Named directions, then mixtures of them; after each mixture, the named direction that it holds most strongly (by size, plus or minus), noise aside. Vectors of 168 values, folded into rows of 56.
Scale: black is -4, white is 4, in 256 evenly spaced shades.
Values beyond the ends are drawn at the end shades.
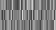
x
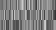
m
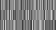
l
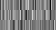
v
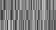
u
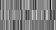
v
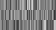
m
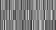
l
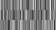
v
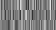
v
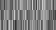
u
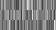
x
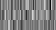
v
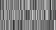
v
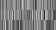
m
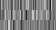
v
